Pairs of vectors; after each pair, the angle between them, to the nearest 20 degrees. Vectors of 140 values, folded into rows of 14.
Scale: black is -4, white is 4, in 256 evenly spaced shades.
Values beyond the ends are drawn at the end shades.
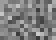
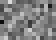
120 degrees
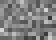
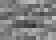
60 degrees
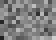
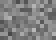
80 degrees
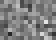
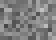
100 degrees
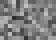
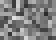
160 degrees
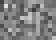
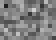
140 degrees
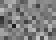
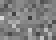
120 degrees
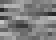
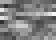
160 degrees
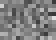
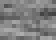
60 degrees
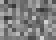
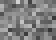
100 degrees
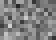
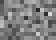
120 degrees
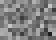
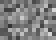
160 degrees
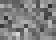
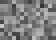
120 degrees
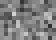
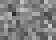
160 degrees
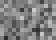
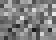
40 degrees
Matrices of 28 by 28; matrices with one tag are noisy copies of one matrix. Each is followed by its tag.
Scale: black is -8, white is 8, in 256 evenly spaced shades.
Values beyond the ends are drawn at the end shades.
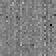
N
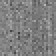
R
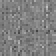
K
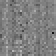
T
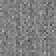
N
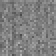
T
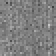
R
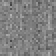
R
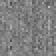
R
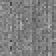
R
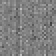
N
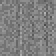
N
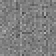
N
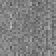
R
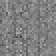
T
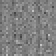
T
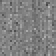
R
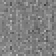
R
